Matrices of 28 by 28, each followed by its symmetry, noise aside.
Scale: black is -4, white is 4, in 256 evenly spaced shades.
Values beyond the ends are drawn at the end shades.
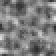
same after a half turn.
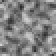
same after a half turn.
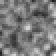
symmetric.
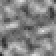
same after a half turn.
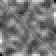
same after a half turn.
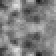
mirrored top to bottom.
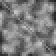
same after a half turn.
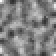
same after a half turn.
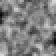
same after a half turn.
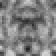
mirrored left to right.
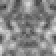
mirrored left to right.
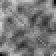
symmetric.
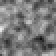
no symmetry.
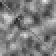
no symmetry.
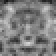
mirrored left to right.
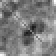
symmetric.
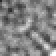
symmetric.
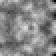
mirrored top to bottom.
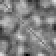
symmetric.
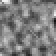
no symmetry.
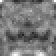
mirrored left to right.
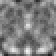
mirrored left to right.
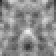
mirrored left to right.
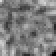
symmetric.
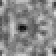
mirrored top to bottom.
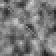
no symmetry.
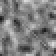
no symmetry.
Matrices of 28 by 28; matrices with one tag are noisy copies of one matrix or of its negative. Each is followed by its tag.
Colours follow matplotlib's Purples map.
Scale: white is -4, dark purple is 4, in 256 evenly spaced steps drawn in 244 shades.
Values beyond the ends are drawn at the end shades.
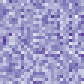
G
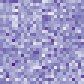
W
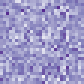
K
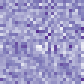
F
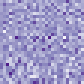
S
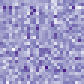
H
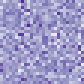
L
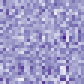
K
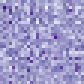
H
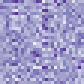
W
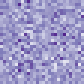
L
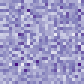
L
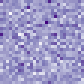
L
